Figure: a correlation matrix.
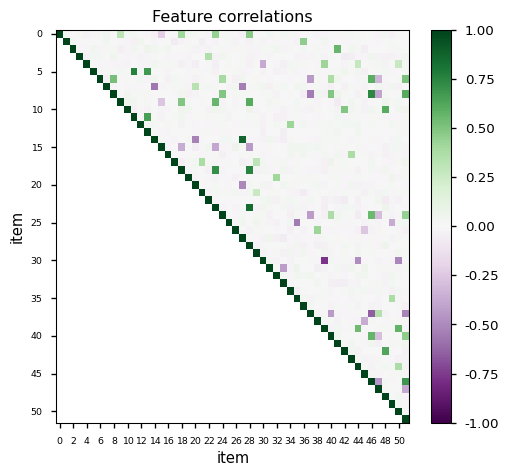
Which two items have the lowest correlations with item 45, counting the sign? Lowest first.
38, 26
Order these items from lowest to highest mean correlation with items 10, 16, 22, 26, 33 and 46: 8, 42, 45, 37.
37, 45, 42, 8
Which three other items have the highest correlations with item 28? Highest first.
23, 18, 9
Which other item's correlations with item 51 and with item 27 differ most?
14
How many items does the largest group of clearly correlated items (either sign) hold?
8
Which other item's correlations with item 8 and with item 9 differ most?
46
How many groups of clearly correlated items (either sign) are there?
16
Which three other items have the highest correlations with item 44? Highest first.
39, 50, 4
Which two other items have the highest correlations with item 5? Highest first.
11, 13
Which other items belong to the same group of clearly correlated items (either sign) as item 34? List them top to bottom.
12
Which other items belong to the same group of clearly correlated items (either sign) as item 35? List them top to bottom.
25, 49
